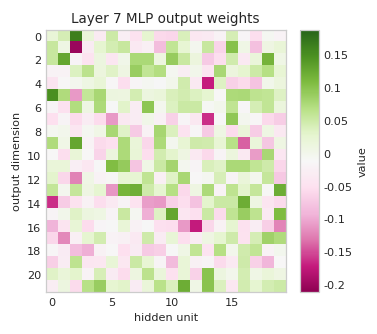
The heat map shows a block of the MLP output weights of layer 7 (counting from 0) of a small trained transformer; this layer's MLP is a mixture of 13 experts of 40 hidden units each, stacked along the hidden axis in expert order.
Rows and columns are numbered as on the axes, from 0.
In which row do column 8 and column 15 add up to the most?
6
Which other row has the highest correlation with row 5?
1
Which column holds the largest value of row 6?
8
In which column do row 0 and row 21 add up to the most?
11
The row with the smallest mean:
16
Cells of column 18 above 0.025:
9
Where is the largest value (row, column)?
0, 2
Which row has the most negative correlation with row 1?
3
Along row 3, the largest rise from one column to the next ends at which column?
14
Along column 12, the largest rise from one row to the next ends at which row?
17
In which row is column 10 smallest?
19
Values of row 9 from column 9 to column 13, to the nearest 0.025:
0.075 0 0.025 0.05 0.05
